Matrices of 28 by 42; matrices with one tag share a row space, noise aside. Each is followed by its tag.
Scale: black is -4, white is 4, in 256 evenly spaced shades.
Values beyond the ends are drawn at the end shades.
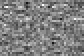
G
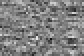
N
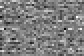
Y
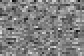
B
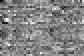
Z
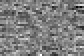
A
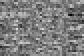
A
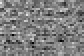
Y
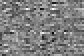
G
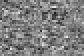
G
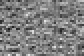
Y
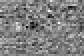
N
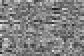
Z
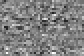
G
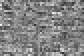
Z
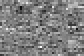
A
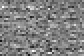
N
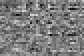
N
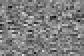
B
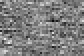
Z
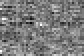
Z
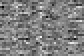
A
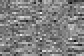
A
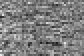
Z
